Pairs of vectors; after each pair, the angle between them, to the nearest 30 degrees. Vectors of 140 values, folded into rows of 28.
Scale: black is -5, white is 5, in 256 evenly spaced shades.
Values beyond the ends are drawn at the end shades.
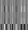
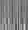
120 degrees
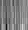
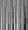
120 degrees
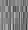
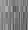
30 degrees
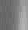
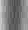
90 degrees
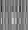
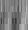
120 degrees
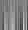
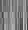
30 degrees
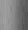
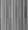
60 degrees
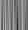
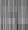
30 degrees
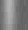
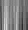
60 degrees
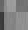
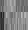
30 degrees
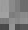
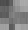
150 degrees
